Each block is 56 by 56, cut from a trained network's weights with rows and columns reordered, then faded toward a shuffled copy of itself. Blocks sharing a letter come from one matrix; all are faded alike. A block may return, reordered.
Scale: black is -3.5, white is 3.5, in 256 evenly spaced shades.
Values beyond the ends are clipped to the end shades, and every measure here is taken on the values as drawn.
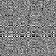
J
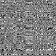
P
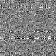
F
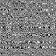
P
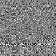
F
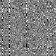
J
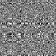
J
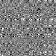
P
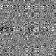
P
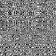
P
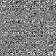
P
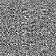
F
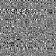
P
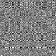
J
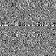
F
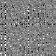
J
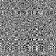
J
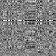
J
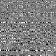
P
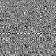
F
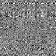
F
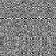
J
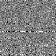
F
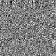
F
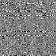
P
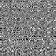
P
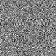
F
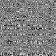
P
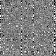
J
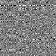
F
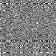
P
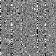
J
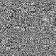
F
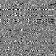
P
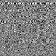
F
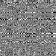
P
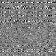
P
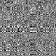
J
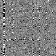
J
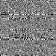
P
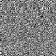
F
